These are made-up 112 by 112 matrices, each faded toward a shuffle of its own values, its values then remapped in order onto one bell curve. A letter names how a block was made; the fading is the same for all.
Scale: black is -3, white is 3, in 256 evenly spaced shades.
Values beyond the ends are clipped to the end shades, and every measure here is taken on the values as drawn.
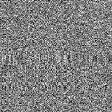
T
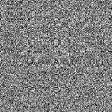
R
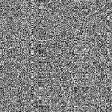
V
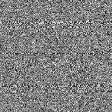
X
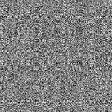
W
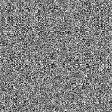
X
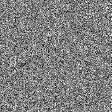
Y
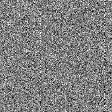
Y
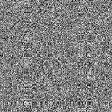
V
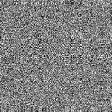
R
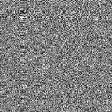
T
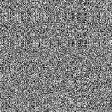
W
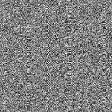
V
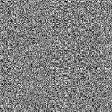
W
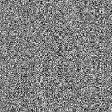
W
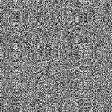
T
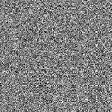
R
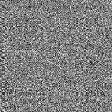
T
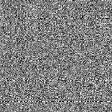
X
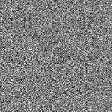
V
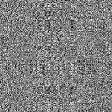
W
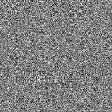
W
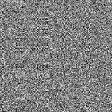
W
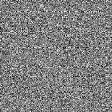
X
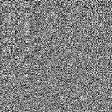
W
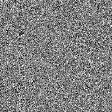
Y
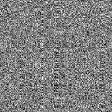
V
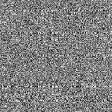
X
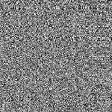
X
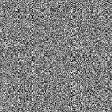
V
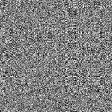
R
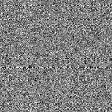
X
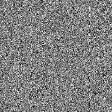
Y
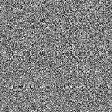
T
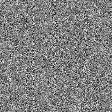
Y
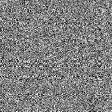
X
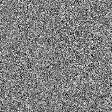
Y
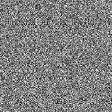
R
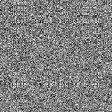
W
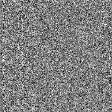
Y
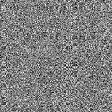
W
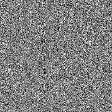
Y
